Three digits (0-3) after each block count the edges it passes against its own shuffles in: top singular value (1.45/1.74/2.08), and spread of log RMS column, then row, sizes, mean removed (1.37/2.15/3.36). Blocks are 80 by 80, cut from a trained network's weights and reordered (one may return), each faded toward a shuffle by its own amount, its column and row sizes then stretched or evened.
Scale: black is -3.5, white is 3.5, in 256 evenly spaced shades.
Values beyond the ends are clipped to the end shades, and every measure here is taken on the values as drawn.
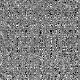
1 2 1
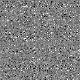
1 1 2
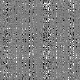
1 3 1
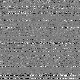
2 0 3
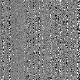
0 3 0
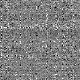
1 2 1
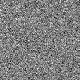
1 0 0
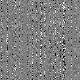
0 3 0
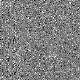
1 2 0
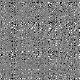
0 2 2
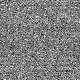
0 0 0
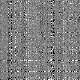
2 2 2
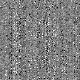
1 2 1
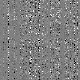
0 3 1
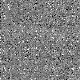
0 1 1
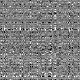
3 2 2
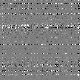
1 2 3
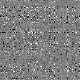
0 2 2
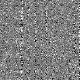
1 2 0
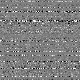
1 0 3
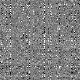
1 2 1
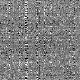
2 2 0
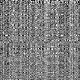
3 0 2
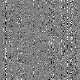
0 3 0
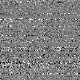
0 1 3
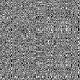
3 2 1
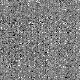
0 1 1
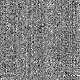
1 0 1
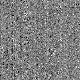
0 1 0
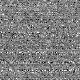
1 0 2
